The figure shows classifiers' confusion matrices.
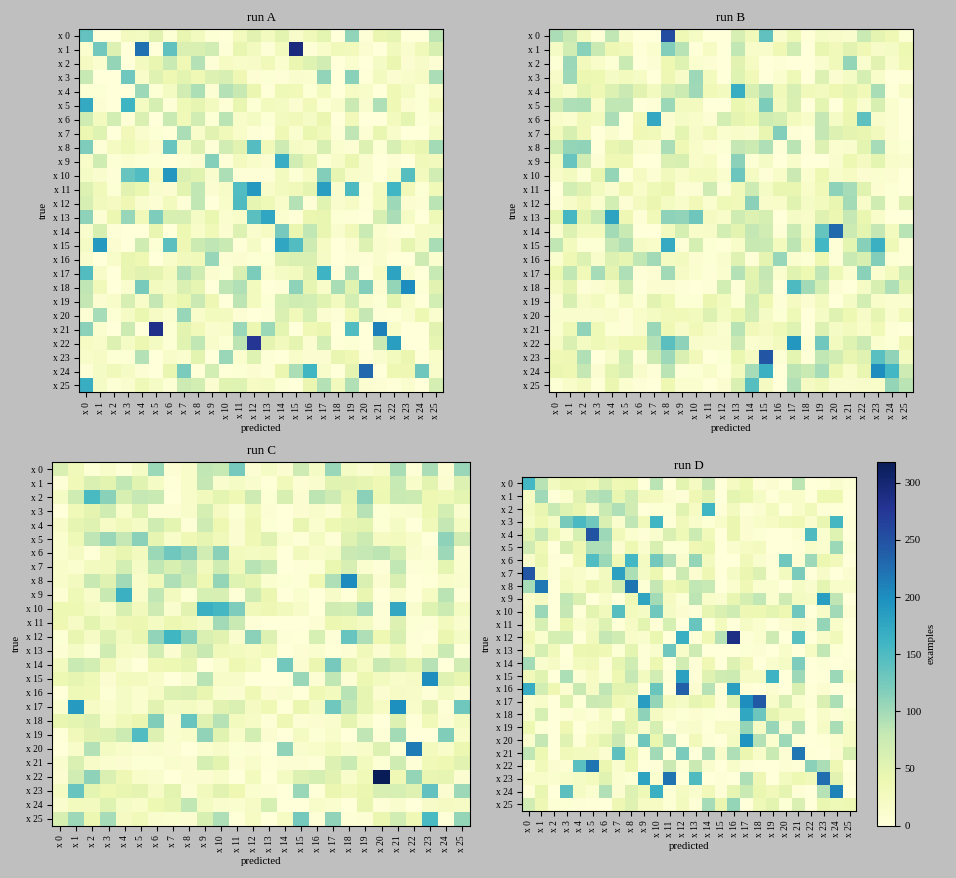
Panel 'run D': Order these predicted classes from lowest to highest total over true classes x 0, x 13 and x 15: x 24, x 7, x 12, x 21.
x 7, x 24, x 21, x 12
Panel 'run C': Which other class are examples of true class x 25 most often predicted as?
x 23
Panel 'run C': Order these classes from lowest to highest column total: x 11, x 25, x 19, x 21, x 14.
x 14, x 11, x 25, x 19, x 21
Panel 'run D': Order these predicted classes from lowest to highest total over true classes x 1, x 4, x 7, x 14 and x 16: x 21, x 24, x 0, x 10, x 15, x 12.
x 15, x 24, x 10, x 21, x 12, x 0
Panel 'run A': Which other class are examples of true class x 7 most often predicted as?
x 19
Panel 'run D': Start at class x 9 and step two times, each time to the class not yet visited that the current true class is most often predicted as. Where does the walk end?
x 11
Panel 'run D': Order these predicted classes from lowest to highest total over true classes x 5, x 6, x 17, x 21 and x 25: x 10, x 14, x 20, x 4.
x 4, x 20, x 14, x 10
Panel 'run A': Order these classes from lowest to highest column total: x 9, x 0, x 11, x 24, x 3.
x 24, x 9, x 3, x 11, x 0
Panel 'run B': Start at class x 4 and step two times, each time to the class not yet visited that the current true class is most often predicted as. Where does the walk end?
x 1
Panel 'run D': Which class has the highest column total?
x 10
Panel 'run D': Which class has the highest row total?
x 17
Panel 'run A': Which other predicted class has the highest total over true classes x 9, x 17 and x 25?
x 0
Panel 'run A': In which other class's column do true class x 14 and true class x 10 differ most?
x 6
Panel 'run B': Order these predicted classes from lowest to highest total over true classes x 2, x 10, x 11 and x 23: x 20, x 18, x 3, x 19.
x 18, x 3, x 19, x 20
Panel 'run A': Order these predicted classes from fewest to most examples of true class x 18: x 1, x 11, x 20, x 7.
x 1, x 7, x 11, x 20
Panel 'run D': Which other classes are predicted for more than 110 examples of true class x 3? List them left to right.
x 4, x 5, x 10, x 24
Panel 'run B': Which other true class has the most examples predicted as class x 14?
x 25
